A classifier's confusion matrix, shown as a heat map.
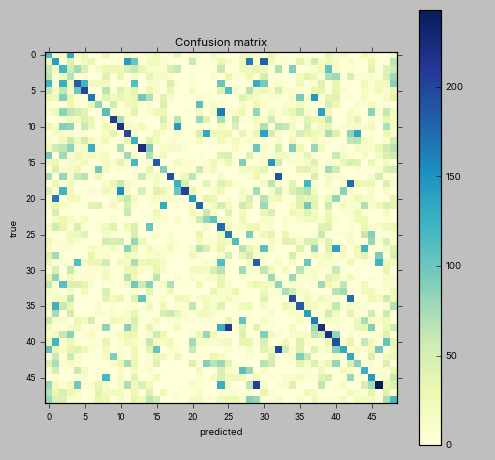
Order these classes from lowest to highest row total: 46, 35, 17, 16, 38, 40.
16, 35, 17, 40, 38, 46
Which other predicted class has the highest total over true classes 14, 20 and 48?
1
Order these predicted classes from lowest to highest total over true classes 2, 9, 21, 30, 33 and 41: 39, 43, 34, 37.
43, 37, 34, 39
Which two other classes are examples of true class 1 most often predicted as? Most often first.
30, 28
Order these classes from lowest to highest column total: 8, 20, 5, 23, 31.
23, 20, 31, 5, 8
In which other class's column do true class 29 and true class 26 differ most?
46
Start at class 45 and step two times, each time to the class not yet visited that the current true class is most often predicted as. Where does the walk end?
24
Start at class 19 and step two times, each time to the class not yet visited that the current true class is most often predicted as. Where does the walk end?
18
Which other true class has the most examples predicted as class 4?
29
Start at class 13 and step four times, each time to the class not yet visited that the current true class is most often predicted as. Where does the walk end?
40
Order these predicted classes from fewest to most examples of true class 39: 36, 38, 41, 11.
41, 36, 11, 38
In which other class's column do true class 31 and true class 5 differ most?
25
